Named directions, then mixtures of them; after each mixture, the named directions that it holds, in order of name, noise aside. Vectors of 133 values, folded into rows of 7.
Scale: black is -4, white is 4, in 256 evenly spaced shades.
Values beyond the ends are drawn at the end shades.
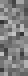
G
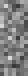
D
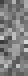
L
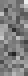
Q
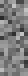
G.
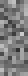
G.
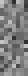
G, L.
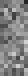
D, L, Q.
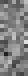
D, L.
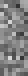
D, G, Q.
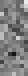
Q.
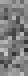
G, L, Q.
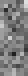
D, G, Q.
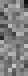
D, L, Q.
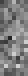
D, L, Q.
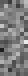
D, L.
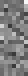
D, L, Q.
